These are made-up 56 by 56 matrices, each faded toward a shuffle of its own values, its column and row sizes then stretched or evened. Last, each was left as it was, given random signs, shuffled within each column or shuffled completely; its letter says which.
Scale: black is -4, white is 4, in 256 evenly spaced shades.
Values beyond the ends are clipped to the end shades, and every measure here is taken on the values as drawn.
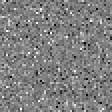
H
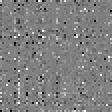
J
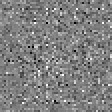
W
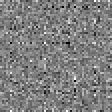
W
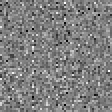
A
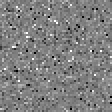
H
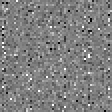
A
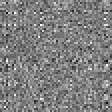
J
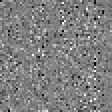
A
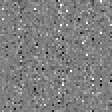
A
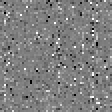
A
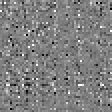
J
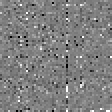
W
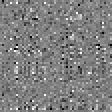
J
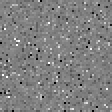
H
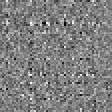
J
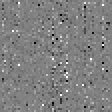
A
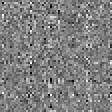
J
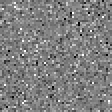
H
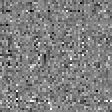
W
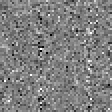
A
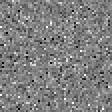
H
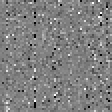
A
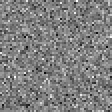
H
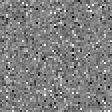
A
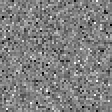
H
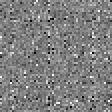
W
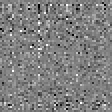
J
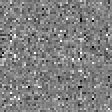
W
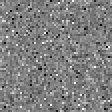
H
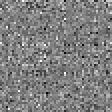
J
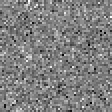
H
